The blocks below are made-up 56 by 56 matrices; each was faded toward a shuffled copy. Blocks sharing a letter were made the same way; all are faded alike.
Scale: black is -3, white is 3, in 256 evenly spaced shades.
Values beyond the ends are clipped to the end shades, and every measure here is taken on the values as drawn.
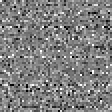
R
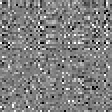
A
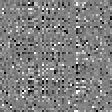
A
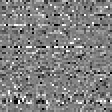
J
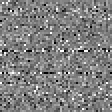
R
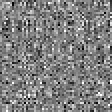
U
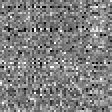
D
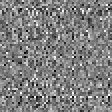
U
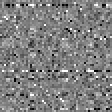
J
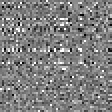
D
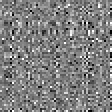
U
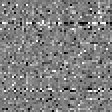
J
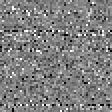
R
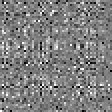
A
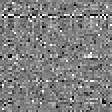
D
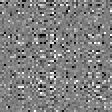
A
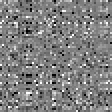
A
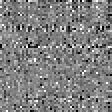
J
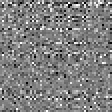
J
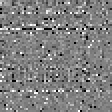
J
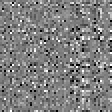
A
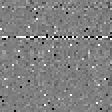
J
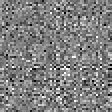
U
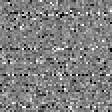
R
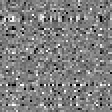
J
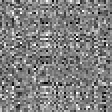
U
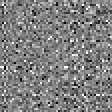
U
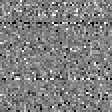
R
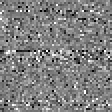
R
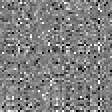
A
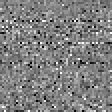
R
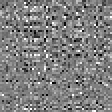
A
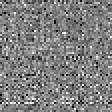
D
